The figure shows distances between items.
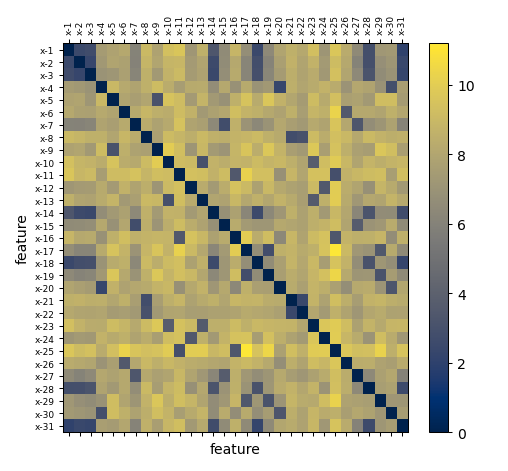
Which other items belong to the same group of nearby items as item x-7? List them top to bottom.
x-15, x-27
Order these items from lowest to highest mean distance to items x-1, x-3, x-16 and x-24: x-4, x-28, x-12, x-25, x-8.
x-28, x-12, x-4, x-25, x-8
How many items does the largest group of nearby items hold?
7
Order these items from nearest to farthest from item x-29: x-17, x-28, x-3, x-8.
x-17, x-3, x-28, x-8
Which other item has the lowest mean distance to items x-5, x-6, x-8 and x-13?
x-22
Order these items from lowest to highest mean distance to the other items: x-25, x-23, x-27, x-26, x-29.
x-27, x-29, x-26, x-23, x-25
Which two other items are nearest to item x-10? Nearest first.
x-13, x-23
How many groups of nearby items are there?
10
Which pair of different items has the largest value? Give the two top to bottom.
x-17, x-25
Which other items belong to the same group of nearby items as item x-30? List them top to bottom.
x-4, x-20
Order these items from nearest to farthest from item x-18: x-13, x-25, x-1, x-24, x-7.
x-1, x-7, x-24, x-13, x-25
